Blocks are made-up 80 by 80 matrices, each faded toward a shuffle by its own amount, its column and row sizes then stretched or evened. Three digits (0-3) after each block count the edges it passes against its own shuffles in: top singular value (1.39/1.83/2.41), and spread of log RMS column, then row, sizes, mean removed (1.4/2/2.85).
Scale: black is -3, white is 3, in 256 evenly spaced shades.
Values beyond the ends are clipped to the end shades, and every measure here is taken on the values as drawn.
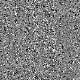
0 2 0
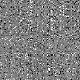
2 2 1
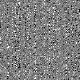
0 3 0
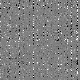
1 3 1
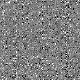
1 2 1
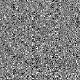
2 2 1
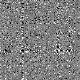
1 2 2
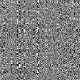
2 3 1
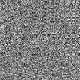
2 0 1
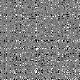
2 3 3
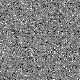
1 0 1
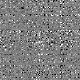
0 2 3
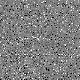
2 0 1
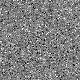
0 0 0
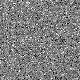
1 0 0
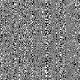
2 3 0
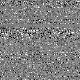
1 0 3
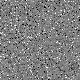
0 0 0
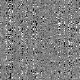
0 3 1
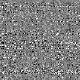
1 2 3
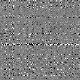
2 2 3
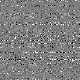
2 1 3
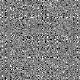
2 3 2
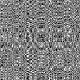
3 2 1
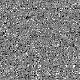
1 1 1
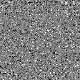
1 0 1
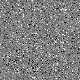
0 1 1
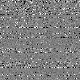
1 1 3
